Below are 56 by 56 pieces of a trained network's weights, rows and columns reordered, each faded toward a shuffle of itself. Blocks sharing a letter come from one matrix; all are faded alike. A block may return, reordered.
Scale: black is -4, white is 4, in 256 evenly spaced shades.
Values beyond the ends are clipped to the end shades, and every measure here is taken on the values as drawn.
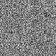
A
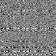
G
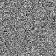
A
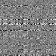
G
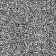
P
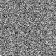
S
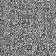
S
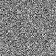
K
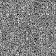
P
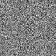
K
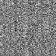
S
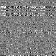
G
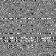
G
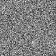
A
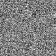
A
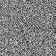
S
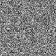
A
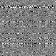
G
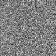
A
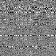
G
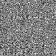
P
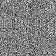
P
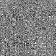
P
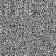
P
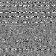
G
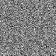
A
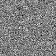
A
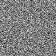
A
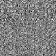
P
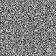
K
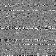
G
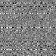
G
